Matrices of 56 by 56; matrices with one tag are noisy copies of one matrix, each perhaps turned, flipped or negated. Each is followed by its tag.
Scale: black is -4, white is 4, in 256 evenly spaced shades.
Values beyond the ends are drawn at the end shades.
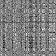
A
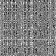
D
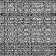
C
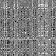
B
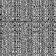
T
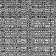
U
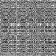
D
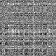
A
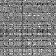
A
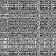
B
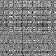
A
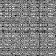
D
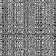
T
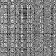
A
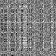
A
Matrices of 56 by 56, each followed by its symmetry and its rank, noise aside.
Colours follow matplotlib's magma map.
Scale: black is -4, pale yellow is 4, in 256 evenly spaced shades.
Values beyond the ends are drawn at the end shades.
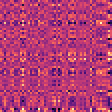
antisymmetric, rank two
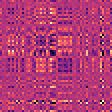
symmetric, rank two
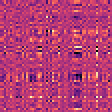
no symmetry, rank three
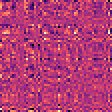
antisymmetric, rank four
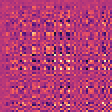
symmetric, rank two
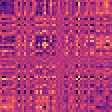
symmetric, rank three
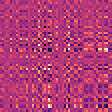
symmetric, rank two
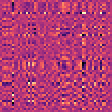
no symmetry, rank three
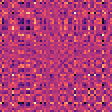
symmetric, rank two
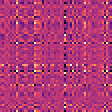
no symmetry, rank two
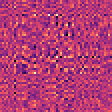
no symmetry, rank four
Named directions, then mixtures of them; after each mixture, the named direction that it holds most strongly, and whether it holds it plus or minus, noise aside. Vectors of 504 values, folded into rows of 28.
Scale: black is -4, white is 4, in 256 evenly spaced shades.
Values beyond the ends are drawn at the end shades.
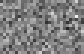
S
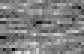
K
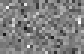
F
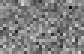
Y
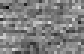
K, minus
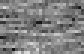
K, plus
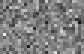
F, minus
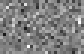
F, plus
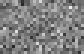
Y, minus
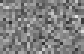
S, plus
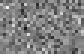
F, plus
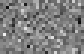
F, minus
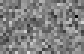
S, minus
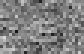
Y, plus
